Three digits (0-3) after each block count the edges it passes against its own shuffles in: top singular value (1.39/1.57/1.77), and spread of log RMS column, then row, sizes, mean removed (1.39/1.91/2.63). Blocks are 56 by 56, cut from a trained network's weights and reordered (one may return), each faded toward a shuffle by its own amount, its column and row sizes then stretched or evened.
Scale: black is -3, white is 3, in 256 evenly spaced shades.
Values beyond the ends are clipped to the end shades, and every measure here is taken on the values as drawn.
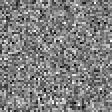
1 0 0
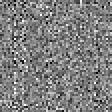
2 2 0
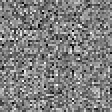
3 1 0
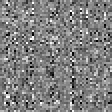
1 3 1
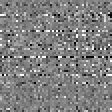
1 1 3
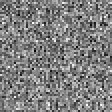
1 0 0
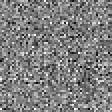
2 0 2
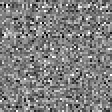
0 0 2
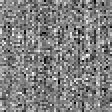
2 1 1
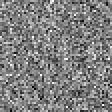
2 0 0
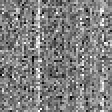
3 2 1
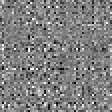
1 2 3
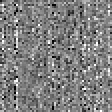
1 3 0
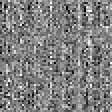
2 2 1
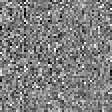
1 2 0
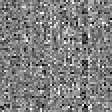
1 1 2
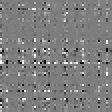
2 3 3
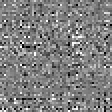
2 2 3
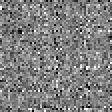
3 2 2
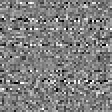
2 0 3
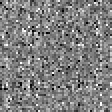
0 2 1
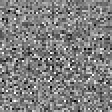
1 1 2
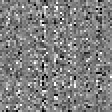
0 3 0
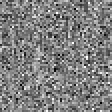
2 0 0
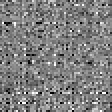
2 0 3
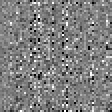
0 3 1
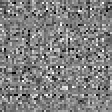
0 0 3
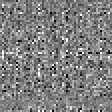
1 2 2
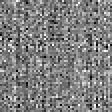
2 1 2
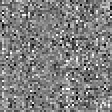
1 2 1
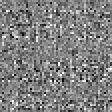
0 0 2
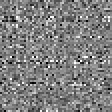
1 1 3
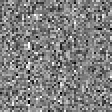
1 2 0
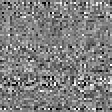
2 0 3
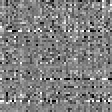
1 1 3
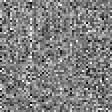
1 2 0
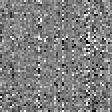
0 3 1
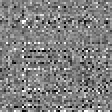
3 2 3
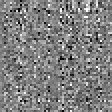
1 3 1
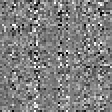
0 3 2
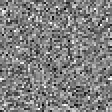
0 0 0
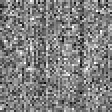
2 0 0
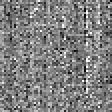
2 2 0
